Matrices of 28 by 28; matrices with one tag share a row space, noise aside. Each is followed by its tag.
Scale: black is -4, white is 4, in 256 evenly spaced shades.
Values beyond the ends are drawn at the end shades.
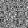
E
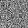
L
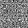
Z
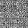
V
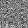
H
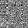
H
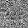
H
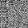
H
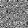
E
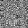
E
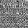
V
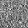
L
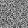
L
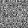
Z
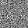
L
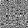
E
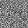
L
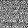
V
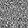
L
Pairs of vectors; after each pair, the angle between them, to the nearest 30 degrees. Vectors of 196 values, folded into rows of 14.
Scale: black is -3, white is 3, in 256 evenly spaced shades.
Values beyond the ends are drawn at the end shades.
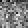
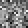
30 degrees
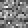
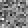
150 degrees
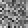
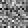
150 degrees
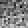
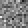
120 degrees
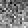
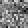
90 degrees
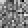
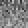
90 degrees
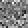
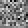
90 degrees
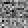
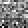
150 degrees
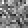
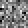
90 degrees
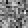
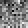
90 degrees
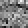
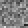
120 degrees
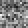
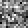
150 degrees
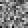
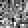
90 degrees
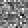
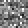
30 degrees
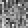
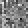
30 degrees
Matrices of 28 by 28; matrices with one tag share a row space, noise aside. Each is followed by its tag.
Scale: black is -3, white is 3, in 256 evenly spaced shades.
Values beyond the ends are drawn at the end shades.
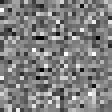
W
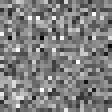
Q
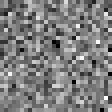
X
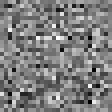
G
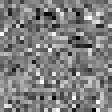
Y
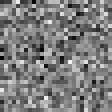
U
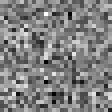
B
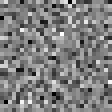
X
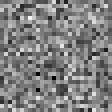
G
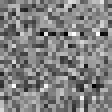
U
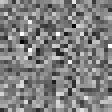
X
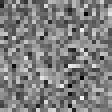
U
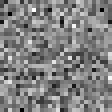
W
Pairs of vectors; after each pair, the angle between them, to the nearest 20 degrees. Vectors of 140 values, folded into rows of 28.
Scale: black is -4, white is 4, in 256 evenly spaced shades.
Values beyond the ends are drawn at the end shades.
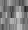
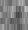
160 degrees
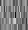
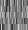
80 degrees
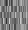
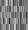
160 degrees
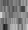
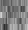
20 degrees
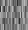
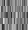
120 degrees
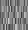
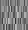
20 degrees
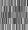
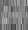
140 degrees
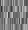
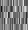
20 degrees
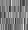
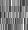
20 degrees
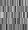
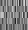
20 degrees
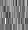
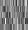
20 degrees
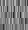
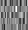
100 degrees
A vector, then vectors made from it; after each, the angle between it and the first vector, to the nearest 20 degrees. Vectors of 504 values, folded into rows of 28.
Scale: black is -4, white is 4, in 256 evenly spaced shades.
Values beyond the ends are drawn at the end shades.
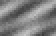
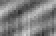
20 degrees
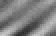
100 degrees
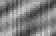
160 degrees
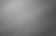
80 degrees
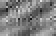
140 degrees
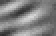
40 degrees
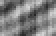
160 degrees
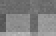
100 degrees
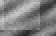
140 degrees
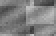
120 degrees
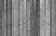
100 degrees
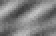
20 degrees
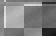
100 degrees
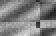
40 degrees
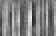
80 degrees
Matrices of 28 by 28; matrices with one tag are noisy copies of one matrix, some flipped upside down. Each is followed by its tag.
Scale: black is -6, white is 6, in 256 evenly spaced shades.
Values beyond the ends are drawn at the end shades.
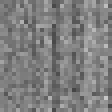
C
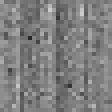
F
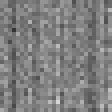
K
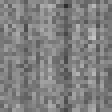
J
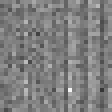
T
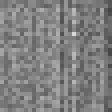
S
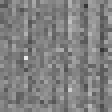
T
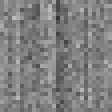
F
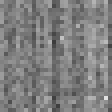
C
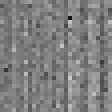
T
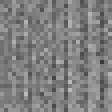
T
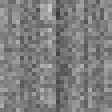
F
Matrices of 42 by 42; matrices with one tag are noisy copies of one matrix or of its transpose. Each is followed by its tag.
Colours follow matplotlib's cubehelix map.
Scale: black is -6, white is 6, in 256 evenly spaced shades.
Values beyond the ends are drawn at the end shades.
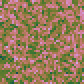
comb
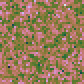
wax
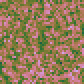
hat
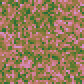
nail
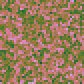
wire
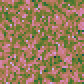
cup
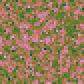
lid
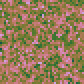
cup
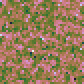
nail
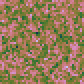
wax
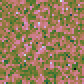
lid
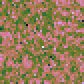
nail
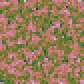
wax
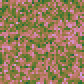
hat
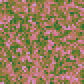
hat
